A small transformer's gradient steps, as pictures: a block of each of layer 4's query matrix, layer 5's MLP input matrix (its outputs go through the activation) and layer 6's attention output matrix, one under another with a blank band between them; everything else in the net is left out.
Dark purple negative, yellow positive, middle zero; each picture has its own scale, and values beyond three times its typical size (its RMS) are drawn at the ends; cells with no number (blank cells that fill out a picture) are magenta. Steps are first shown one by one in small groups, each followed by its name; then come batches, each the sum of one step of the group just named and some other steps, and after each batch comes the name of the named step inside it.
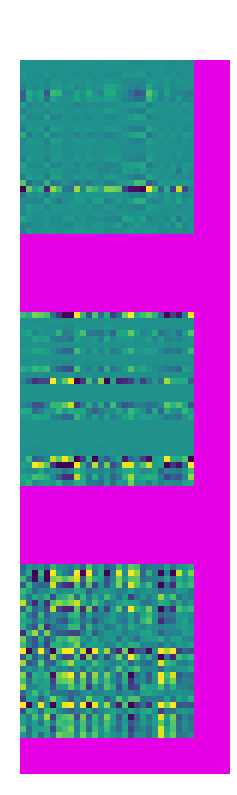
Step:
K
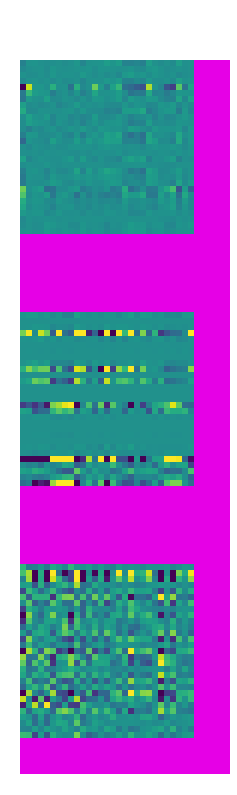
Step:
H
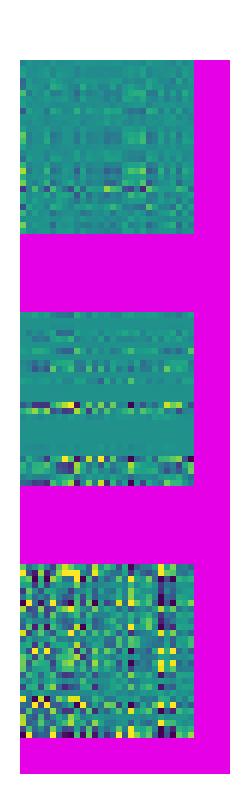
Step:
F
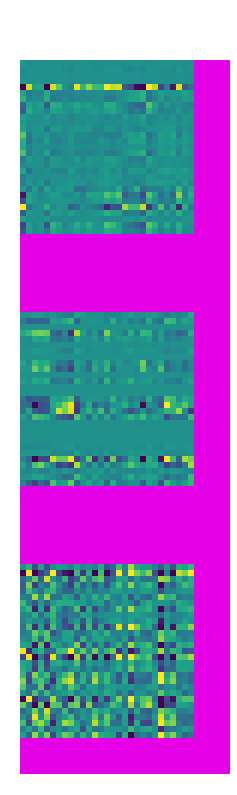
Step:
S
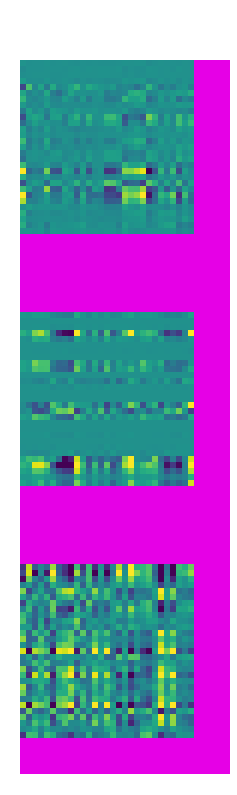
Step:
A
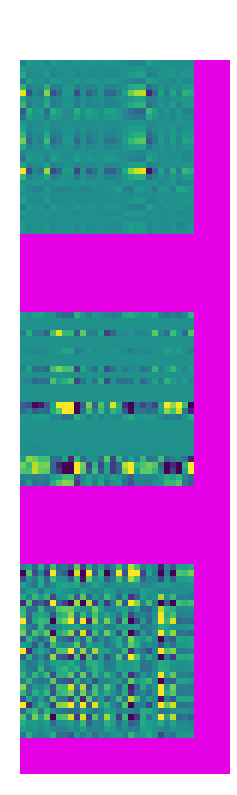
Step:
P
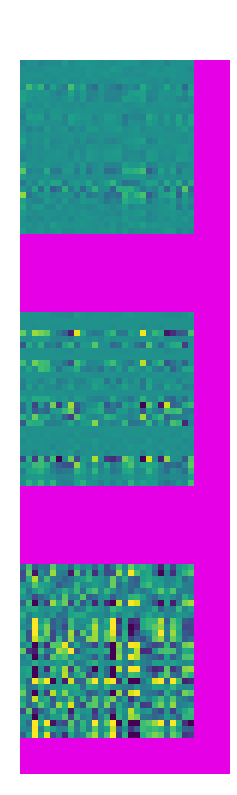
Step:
A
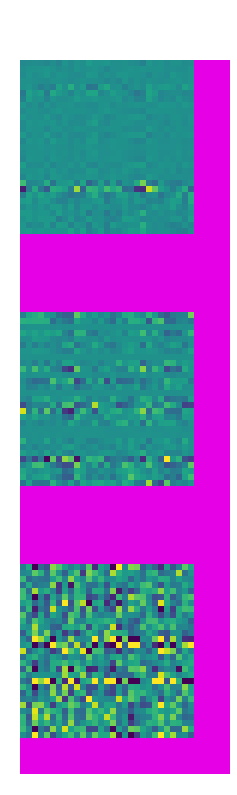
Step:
K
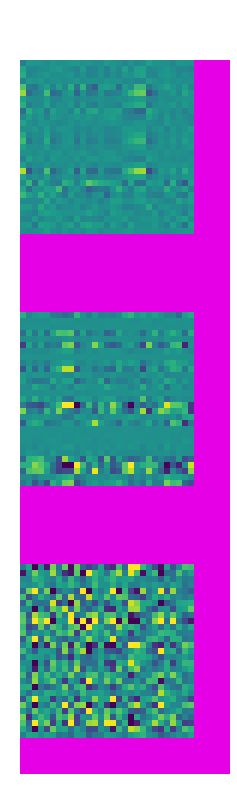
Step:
P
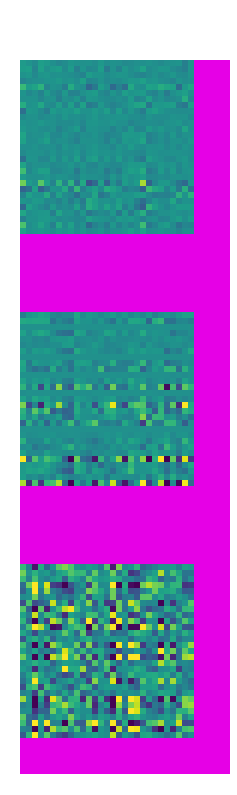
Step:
F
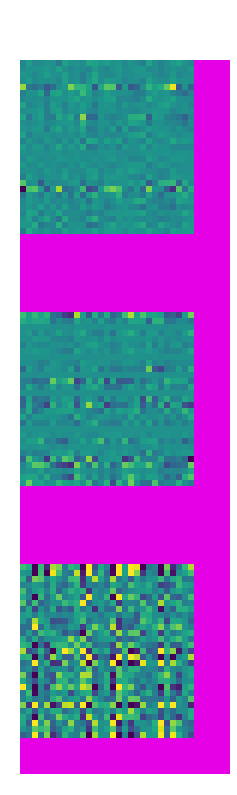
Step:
K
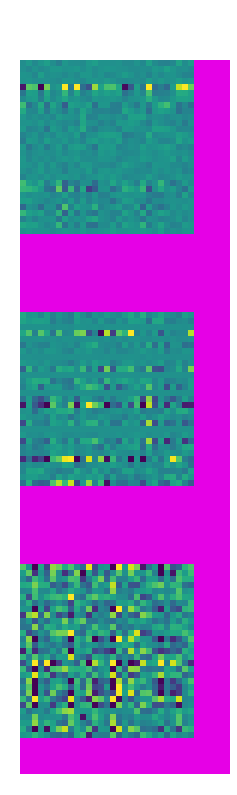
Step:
H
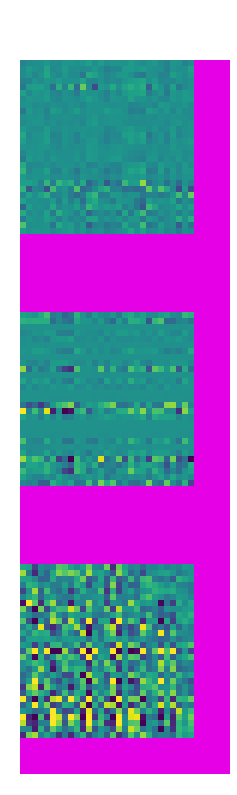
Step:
F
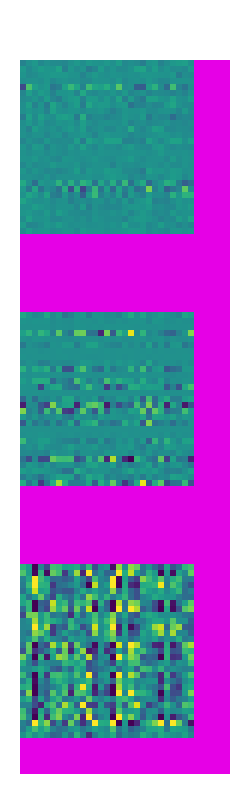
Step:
H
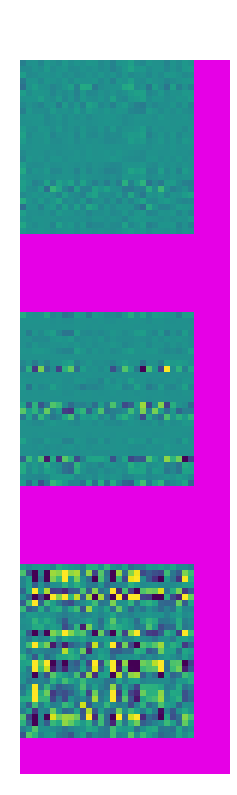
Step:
F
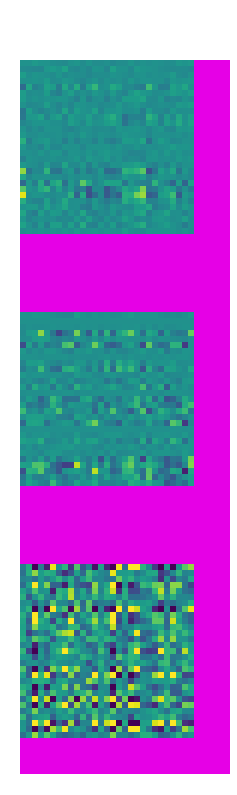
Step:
A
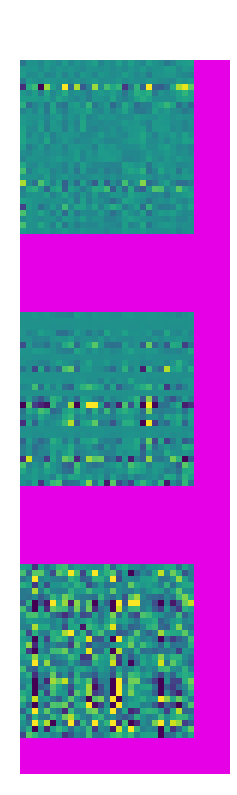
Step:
F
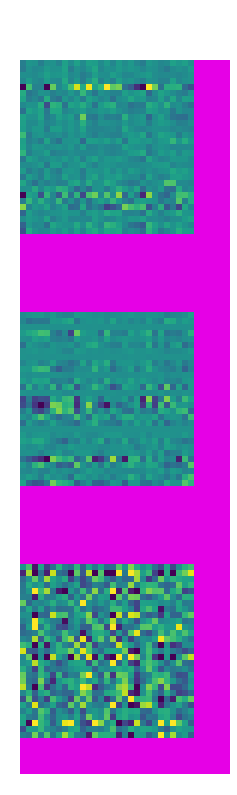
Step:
S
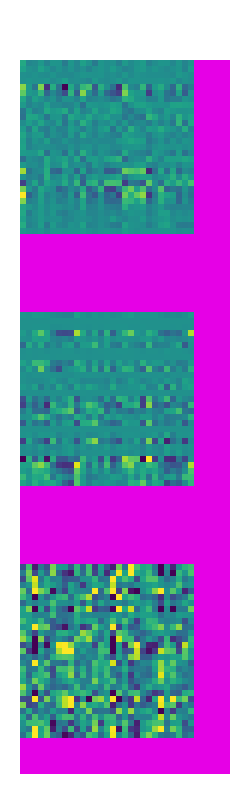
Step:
A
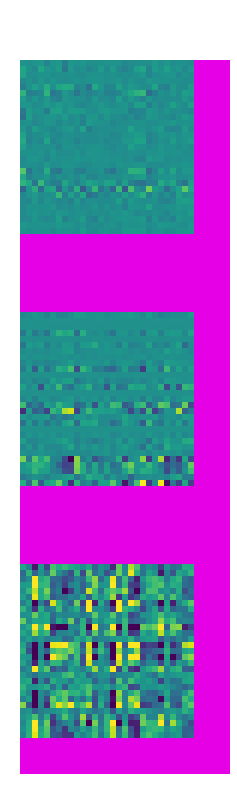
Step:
P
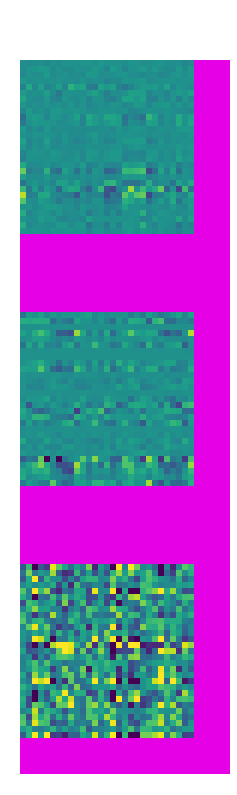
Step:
A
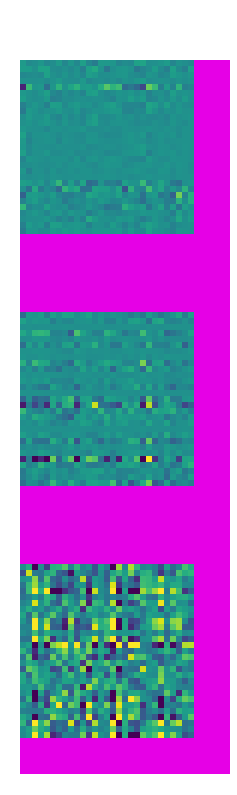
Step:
S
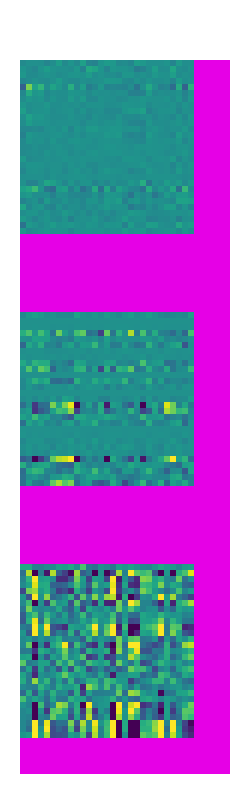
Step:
H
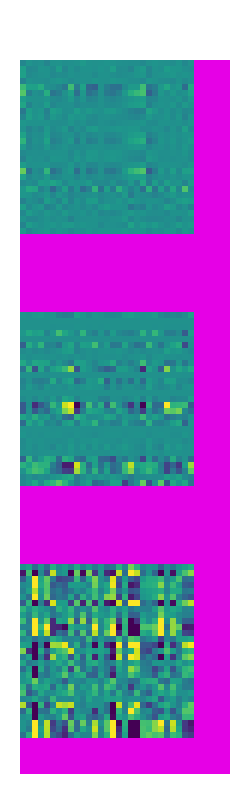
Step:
P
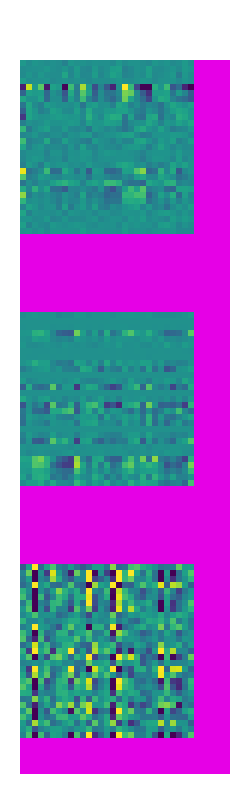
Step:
A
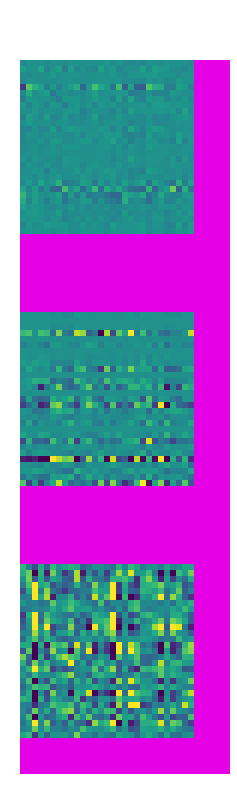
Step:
H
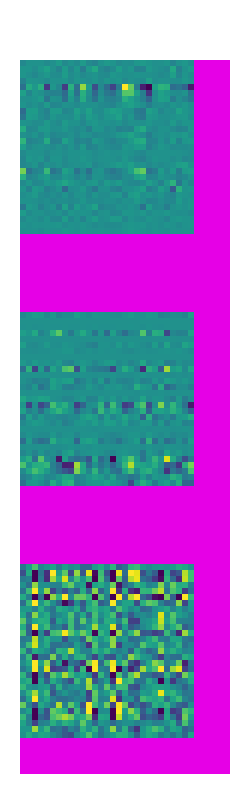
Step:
P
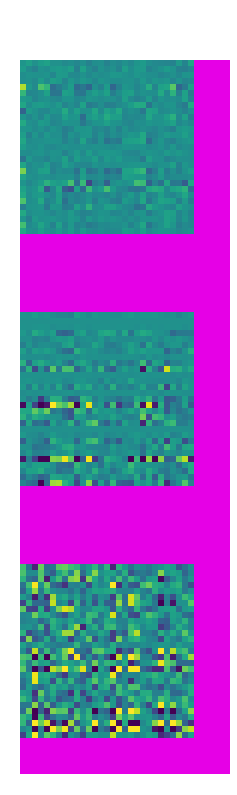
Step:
F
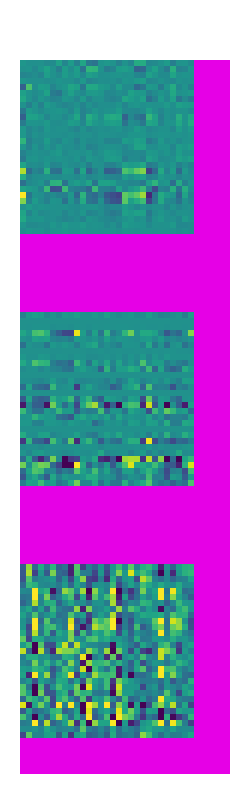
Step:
A
